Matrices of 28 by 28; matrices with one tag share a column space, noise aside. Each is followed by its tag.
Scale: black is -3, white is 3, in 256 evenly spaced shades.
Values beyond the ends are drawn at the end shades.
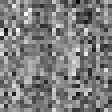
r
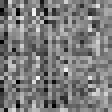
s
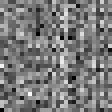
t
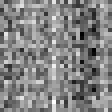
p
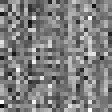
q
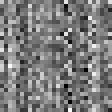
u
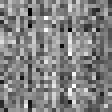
s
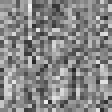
q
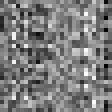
p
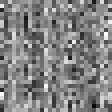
p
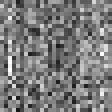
r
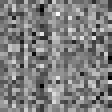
u
